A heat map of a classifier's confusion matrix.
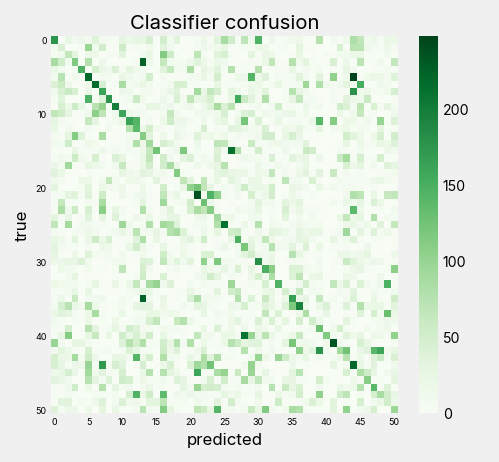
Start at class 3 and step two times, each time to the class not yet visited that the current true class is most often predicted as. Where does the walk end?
7
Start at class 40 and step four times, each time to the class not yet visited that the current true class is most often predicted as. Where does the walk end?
35
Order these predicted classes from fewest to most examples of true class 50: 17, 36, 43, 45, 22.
45, 17, 22, 36, 43
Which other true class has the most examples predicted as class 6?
10
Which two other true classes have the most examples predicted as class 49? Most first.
33, 37
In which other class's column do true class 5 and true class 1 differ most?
44
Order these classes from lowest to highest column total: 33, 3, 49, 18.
33, 49, 18, 3
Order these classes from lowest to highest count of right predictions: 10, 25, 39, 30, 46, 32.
32, 46, 39, 10, 30, 25
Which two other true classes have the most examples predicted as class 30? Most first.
0, 43
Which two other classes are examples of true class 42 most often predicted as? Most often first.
39, 48
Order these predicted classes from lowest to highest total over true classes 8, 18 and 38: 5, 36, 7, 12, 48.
48, 7, 12, 36, 5
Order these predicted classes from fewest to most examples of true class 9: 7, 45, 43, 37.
37, 43, 45, 7
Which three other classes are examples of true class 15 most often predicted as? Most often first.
26, 19, 27
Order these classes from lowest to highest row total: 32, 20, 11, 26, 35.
32, 20, 26, 35, 11
